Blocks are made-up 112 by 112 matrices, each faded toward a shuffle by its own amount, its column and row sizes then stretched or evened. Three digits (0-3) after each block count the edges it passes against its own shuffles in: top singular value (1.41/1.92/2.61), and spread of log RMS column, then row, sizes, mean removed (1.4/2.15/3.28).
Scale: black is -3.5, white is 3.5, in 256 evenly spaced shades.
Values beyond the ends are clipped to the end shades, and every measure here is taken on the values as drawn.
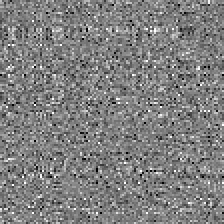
3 1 2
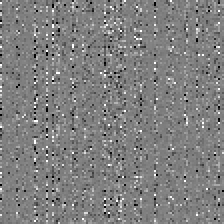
0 3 1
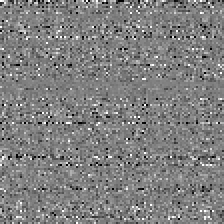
1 1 3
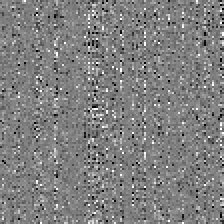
2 3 0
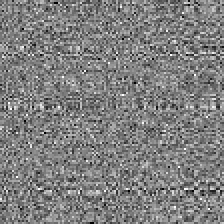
3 0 2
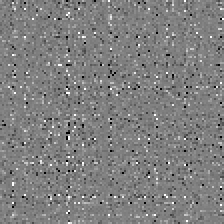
0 2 2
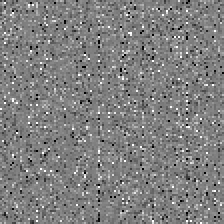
1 2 0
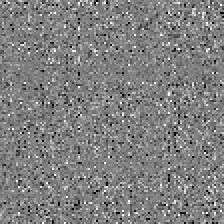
0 2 2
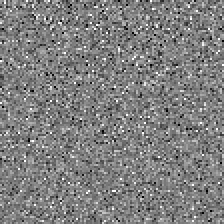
1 0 1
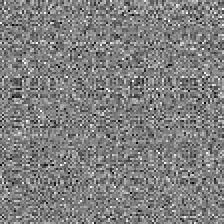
3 0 2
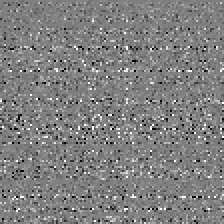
0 1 3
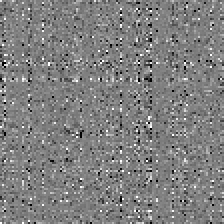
2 3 2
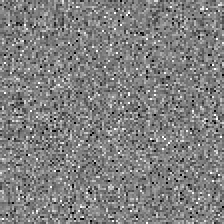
2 0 0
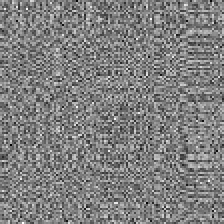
3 1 0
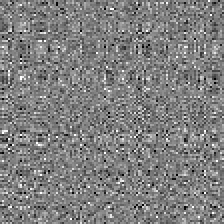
3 2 2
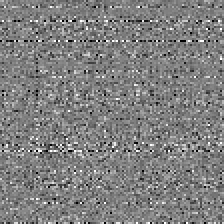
2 1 3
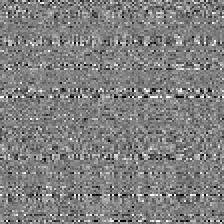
3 0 3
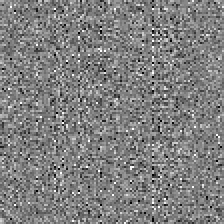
2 2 0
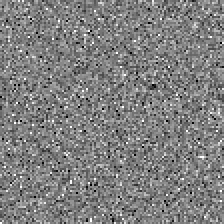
1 0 0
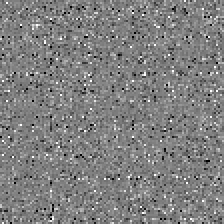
0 1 2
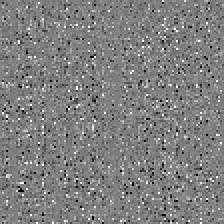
1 2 1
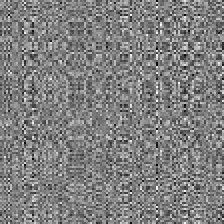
3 3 1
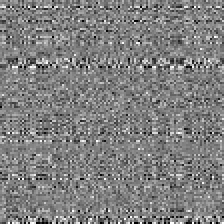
3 0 3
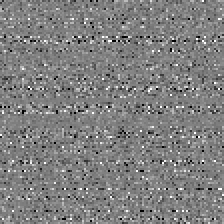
0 1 3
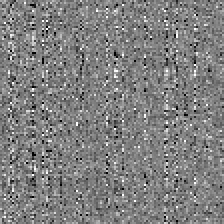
2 3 0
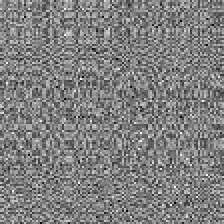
3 0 0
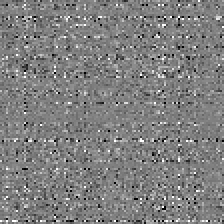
1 2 3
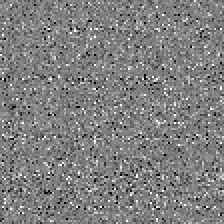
1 1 2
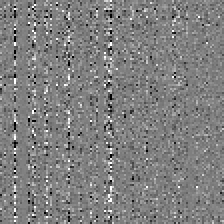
2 3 1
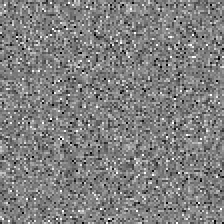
1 0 1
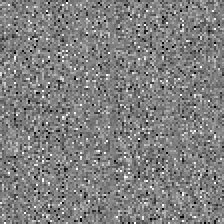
0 2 0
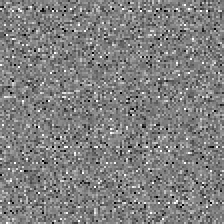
1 0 2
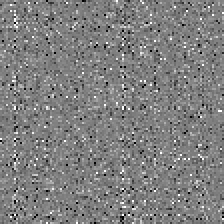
2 2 1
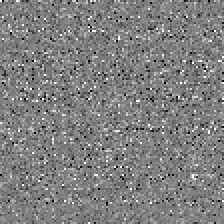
0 1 2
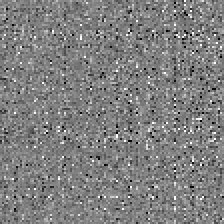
0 2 2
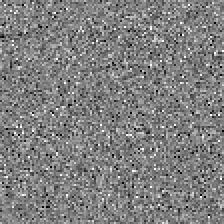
0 0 1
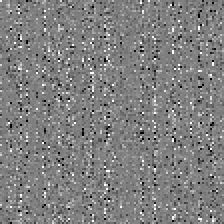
0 3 0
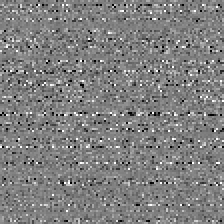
0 0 3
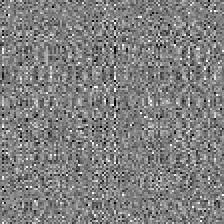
3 2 1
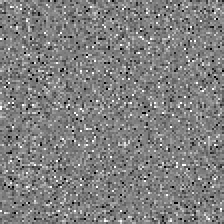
1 0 1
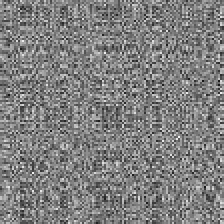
3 2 1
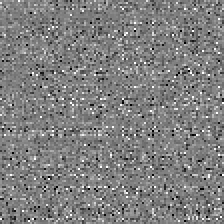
2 1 2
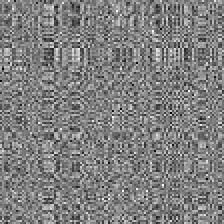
3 2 1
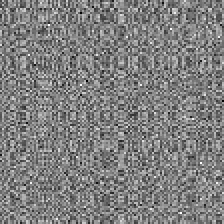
3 1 1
